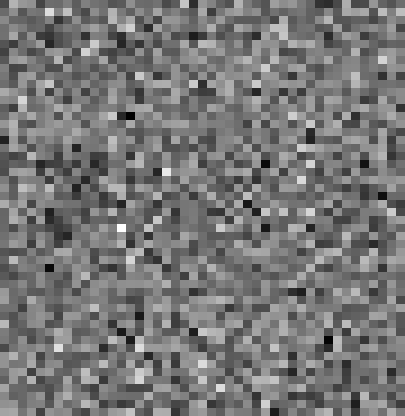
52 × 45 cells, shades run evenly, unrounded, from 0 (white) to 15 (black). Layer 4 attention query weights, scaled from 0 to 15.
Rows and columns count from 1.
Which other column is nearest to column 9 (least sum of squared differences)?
5
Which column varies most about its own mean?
15
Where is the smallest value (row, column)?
29, 14
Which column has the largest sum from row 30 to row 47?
20
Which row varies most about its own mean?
27
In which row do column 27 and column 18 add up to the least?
28
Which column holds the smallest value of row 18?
13
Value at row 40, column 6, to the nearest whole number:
7
